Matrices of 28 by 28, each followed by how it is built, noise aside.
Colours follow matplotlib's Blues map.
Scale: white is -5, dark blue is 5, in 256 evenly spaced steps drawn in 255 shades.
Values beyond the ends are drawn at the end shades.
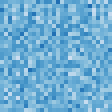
blocks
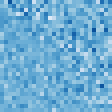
upper triangular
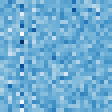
uneven columns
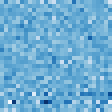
uneven rows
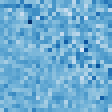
upper triangular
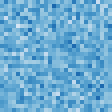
noise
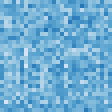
blocks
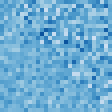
upper triangular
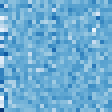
uneven columns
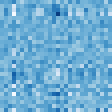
low rank
